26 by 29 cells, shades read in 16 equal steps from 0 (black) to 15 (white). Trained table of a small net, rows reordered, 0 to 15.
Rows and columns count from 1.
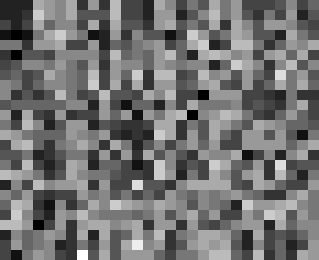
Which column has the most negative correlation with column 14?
7
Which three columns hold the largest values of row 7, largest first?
22, 27, 23
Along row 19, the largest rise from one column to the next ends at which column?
13
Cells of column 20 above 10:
4
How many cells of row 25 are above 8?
10
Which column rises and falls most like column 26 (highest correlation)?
15
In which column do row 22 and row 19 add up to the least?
1
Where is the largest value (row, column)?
26, 8
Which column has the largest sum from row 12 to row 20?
20
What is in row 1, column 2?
2
